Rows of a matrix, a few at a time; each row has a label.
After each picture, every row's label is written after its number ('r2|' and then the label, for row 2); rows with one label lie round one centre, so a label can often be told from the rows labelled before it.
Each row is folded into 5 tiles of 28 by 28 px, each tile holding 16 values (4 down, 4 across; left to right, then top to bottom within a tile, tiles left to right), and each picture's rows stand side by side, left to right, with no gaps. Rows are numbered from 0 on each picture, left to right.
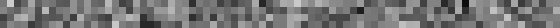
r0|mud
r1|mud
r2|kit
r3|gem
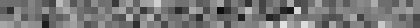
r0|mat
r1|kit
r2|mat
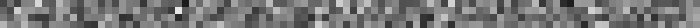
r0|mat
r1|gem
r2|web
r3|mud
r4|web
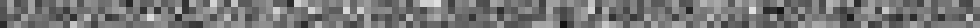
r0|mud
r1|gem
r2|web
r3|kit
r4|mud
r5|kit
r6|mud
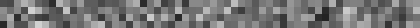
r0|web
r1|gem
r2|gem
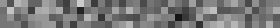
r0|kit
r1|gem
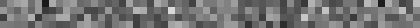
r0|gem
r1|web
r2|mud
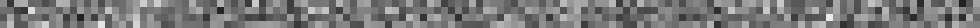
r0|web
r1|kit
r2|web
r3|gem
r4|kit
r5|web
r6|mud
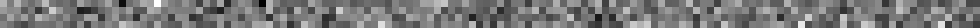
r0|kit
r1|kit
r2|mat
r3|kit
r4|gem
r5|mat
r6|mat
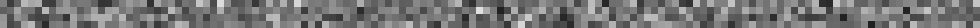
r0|mat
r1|web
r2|kit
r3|mat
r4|mud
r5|mud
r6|mud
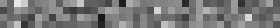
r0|kit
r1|mat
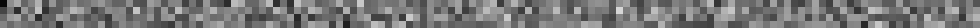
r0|gem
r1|gem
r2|web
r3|gem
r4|mat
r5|mud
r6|web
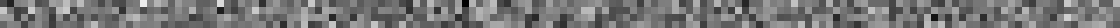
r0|web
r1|kit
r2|mud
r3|gem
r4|mud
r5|gem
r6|web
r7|mud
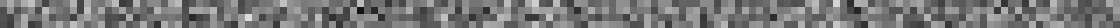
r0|mud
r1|mat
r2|kit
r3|mud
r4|web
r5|mud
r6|web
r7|gem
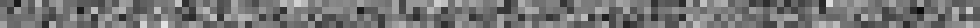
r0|mat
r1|mat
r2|kit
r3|kit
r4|web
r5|kit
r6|kit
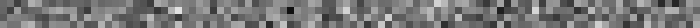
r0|mat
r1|web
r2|mat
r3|kit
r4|web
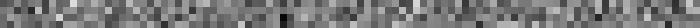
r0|gem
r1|web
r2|mud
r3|gem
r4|gem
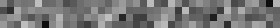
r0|mat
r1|mud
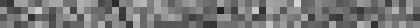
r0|web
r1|kit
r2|kit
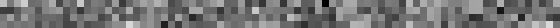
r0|kit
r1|kit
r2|gem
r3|kit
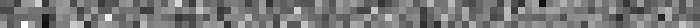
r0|mat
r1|mat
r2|mat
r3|mud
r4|kit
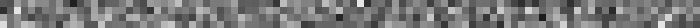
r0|mat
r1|mat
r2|kit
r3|web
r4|mat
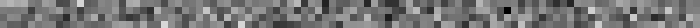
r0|kit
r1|mat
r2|gem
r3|mat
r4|web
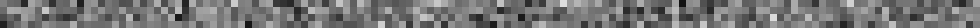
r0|mud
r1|gem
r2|web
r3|kit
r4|kit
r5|mat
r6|mud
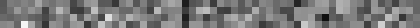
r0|mat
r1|mat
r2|mat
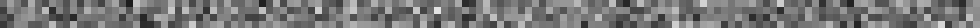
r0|mud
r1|mud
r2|gem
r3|mat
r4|kit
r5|kit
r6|web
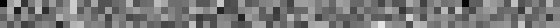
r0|gem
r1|kit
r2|web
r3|gem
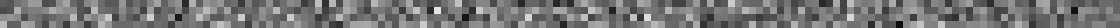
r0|mat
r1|gem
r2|gem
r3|mat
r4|web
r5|mud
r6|gem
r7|web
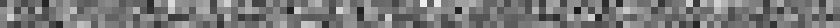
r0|gem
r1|web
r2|mat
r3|kit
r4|gem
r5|kit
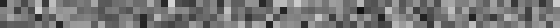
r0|gem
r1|mud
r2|kit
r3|mud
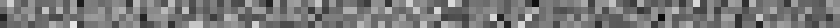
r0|mud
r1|mud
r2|gem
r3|mat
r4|kit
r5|gem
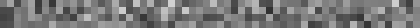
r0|mud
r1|mud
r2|mud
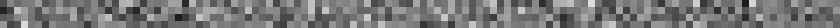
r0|mat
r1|gem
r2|mud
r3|mud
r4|mud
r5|gem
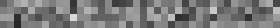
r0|web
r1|gem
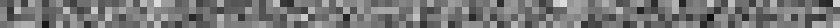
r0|mat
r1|kit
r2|web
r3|mud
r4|kit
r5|mud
